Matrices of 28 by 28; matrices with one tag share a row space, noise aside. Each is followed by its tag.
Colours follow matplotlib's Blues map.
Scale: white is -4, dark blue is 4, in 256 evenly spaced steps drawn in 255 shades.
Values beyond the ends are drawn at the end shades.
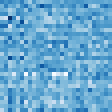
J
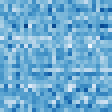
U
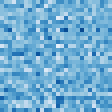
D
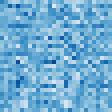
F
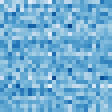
U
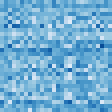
U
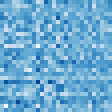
D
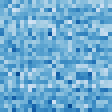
U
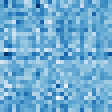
D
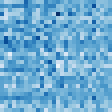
D
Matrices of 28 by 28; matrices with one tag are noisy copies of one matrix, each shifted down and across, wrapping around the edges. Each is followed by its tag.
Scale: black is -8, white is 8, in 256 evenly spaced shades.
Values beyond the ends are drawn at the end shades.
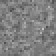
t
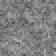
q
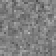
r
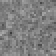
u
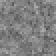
q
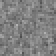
r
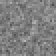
u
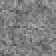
q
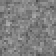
t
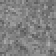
q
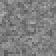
t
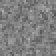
r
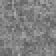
q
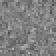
u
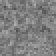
q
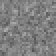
u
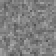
t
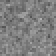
u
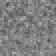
u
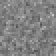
u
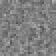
r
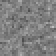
t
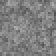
q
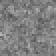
q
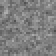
t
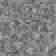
r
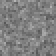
t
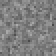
r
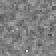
u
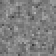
r
